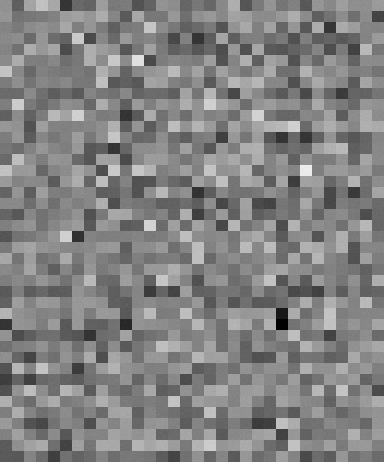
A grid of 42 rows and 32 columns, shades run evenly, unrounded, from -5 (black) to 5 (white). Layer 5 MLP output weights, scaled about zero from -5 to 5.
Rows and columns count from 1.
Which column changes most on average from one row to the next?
24
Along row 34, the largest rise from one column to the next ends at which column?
2
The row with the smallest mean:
27
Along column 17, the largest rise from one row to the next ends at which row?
21
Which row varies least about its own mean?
25
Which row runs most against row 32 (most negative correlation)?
42
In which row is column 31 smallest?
20
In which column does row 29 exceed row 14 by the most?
10
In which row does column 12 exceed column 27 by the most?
6
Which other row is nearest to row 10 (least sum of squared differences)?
15
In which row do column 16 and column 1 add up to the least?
35
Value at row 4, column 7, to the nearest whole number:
3
